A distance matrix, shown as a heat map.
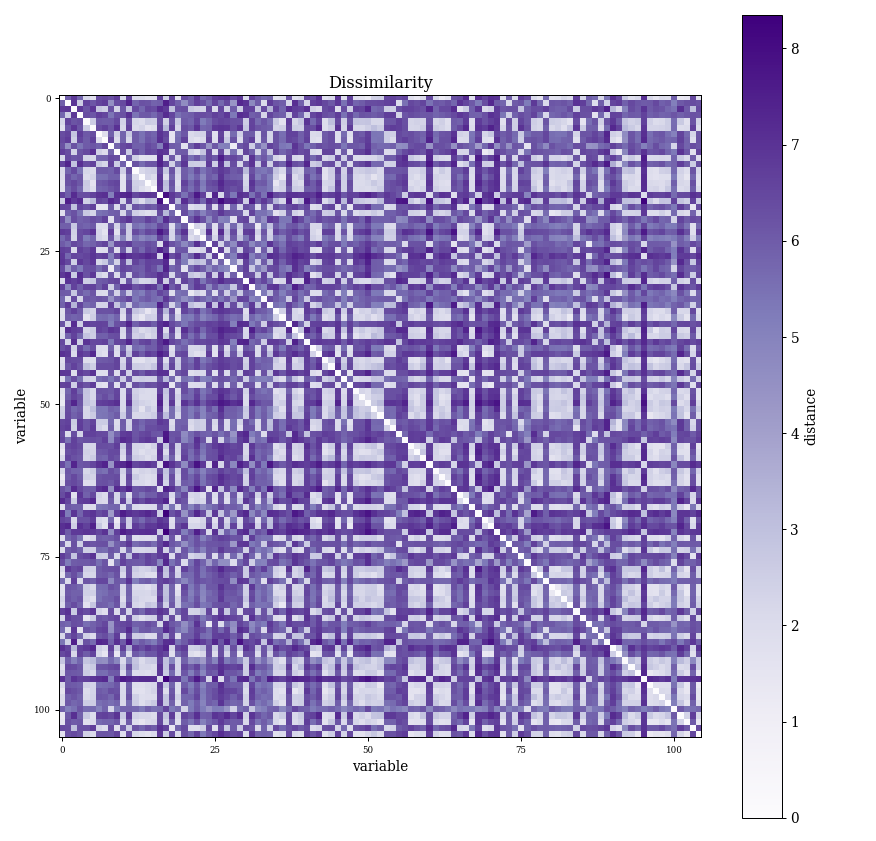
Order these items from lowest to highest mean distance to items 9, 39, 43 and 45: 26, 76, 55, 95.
76, 55, 26, 95
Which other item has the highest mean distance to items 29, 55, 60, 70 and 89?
17
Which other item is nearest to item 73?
55
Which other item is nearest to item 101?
0
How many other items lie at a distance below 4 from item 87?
9
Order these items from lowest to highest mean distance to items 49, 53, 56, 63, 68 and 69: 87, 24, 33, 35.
24, 35, 33, 87
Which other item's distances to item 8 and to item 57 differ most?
28
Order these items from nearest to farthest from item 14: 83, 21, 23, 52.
52, 83, 23, 21
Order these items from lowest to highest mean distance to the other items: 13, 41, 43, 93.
13, 43, 93, 41
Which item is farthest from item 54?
89
